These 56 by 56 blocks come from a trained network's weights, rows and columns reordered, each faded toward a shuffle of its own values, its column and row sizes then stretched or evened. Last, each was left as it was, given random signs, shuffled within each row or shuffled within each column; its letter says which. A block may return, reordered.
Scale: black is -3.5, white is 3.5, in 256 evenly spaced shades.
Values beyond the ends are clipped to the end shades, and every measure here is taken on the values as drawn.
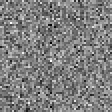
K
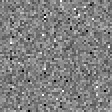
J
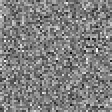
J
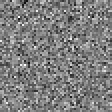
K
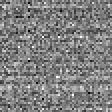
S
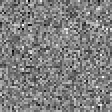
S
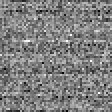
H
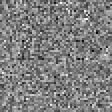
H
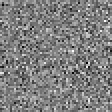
S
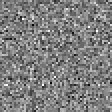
H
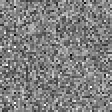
J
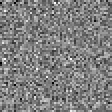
S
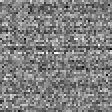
H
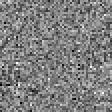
J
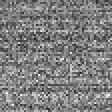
S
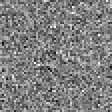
J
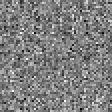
S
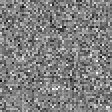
H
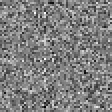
K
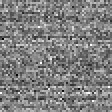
H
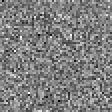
H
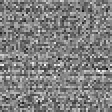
H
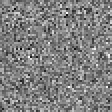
K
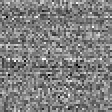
S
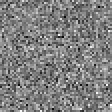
H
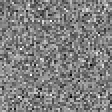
H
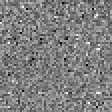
H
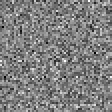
H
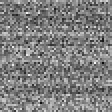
S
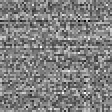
S
